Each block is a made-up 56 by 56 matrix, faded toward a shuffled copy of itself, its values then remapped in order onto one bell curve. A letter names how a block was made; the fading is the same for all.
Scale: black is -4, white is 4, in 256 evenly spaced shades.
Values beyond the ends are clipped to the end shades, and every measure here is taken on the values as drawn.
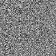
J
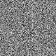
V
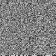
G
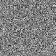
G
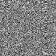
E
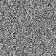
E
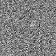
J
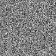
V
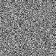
J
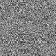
E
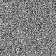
E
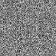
J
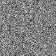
J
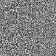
J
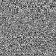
G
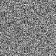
J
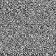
G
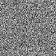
J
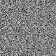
E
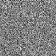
E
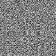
J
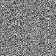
J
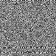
G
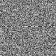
G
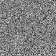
G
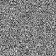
E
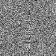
J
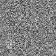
J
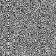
J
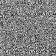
G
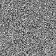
V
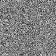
G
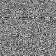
G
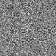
E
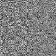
J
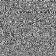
G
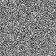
E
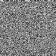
G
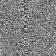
J
